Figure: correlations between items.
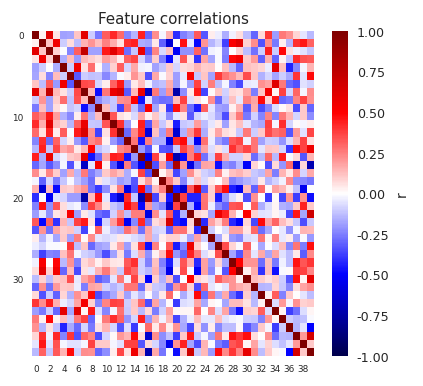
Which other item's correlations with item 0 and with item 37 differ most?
39
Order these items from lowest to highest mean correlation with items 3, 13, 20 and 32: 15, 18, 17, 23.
15, 23, 17, 18
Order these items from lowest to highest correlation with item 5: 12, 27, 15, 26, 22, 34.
34, 12, 15, 27, 26, 22
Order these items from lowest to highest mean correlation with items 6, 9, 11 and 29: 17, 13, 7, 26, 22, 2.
22, 26, 17, 13, 7, 2
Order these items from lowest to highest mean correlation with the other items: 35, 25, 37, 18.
18, 25, 35, 37
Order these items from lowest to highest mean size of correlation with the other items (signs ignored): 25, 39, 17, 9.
25, 17, 9, 39
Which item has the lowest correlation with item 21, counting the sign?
19
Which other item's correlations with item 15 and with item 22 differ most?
2
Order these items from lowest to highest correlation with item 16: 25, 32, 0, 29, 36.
0, 29, 32, 25, 36
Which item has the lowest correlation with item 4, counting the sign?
36
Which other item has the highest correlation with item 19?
23
